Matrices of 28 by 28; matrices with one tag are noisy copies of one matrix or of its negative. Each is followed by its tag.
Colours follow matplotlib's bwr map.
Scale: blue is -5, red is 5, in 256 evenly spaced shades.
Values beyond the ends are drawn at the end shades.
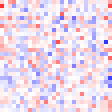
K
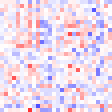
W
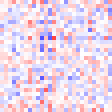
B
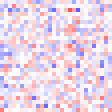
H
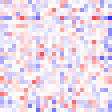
K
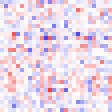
B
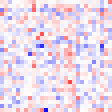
H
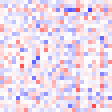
H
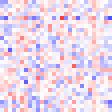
K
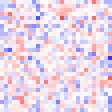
K
